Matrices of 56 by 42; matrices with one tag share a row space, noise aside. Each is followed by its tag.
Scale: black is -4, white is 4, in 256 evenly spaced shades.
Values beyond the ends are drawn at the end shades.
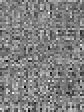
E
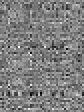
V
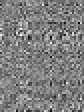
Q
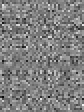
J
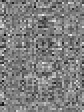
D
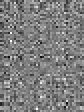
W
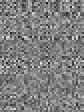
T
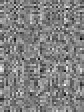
W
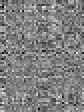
D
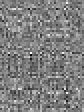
V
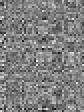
D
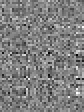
J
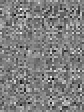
Q
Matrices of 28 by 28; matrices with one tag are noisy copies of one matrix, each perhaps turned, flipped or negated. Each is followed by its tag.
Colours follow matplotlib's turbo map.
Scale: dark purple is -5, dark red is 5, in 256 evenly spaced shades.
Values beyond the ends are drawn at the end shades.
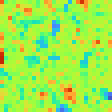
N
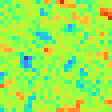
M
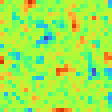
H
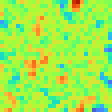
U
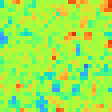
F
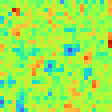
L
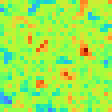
M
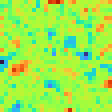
N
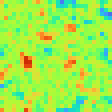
M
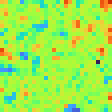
F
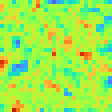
N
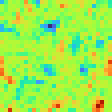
M
